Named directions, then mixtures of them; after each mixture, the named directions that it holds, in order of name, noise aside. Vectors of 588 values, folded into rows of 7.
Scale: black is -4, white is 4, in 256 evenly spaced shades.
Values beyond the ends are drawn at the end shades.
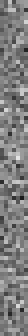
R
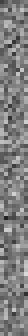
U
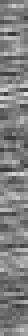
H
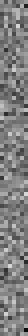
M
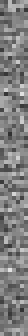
H, R.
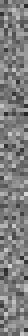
M.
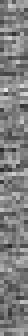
H, R.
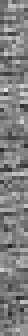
H, R.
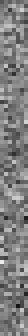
H, R, U.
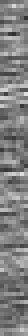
H.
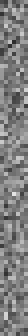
M, R, U.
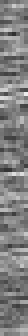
H.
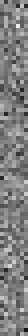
M.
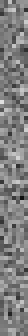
R.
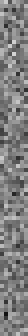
M, R, U.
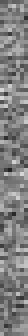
H, U.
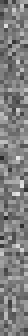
M, R, U.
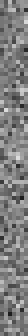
R.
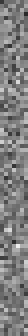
M, U.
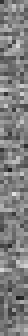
H, R, U.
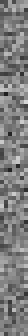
H, R, U.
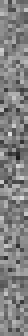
R.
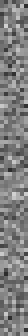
H, M, U.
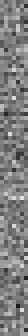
H, M, R.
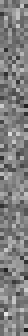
M.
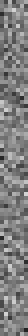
M, R.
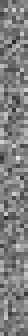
R, U.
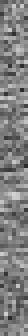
H, M, U.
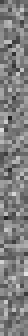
U.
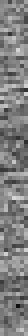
H, R.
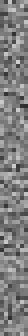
H, M, R.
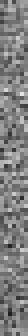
H, R.
